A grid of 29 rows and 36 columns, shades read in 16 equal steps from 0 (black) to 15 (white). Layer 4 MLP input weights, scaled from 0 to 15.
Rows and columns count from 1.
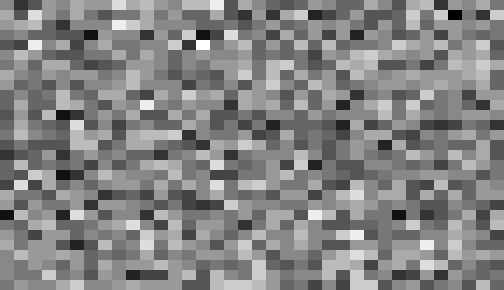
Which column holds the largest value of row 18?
3
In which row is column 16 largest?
1
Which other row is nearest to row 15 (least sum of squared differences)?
29
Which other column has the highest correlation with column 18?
27
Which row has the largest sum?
26
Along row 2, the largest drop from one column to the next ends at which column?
33
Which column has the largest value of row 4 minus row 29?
14
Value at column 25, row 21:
9
